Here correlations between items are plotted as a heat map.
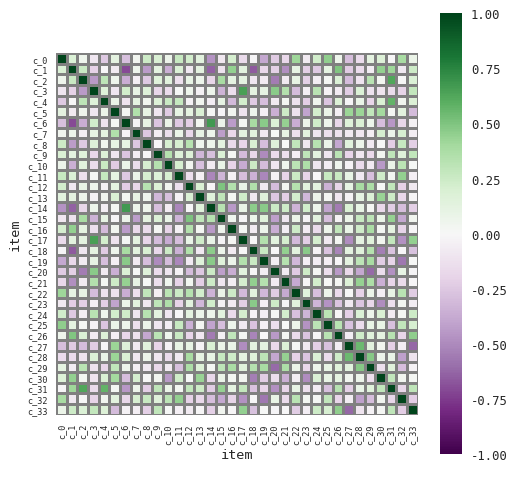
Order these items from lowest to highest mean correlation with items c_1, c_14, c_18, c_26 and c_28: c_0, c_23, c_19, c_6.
c_0, c_23, c_6, c_19
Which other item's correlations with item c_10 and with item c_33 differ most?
c_17
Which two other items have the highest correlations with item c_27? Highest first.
c_28, c_5
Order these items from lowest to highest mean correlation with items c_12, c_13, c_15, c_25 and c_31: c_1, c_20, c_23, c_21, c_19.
c_20, c_23, c_21, c_19, c_1
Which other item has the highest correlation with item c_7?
c_5
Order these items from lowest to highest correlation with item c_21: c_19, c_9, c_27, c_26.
c_9, c_26, c_27, c_19
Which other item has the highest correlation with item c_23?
c_18
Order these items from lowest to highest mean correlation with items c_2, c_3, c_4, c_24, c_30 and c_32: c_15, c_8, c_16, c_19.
c_19, c_16, c_15, c_8
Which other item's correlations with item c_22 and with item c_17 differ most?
c_3
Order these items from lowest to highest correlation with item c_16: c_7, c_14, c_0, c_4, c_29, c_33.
c_14, c_4, c_7, c_33, c_0, c_29
